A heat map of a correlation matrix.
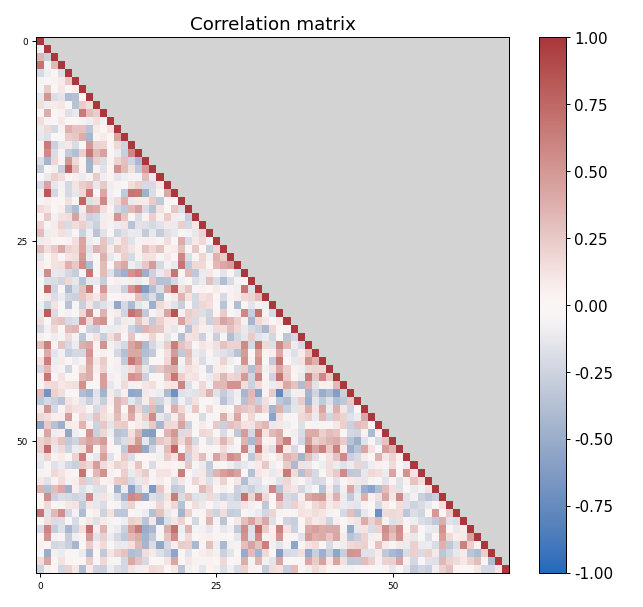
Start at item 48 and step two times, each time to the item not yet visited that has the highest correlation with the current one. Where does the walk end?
6
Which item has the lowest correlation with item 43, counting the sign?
37
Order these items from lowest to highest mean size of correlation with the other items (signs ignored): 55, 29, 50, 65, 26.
55, 65, 26, 50, 29
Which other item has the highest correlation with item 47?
16
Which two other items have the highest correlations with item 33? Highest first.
56, 49
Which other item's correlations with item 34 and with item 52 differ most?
13
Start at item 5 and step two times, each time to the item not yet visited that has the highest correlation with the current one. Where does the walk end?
11
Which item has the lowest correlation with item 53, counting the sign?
36
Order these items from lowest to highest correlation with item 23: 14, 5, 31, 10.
14, 10, 31, 5
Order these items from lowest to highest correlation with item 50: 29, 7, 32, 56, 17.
32, 56, 17, 29, 7
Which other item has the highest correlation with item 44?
64
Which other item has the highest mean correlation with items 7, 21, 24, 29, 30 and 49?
57
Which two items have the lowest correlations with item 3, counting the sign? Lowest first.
48, 45
